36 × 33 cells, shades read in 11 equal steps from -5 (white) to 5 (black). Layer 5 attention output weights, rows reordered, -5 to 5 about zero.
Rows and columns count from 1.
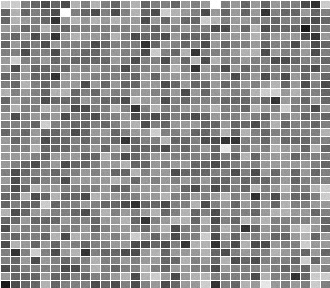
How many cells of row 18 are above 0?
18
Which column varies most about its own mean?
22
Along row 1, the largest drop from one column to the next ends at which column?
33
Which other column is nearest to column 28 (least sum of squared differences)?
30
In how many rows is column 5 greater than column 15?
15
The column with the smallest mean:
16
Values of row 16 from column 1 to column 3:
0 0 0
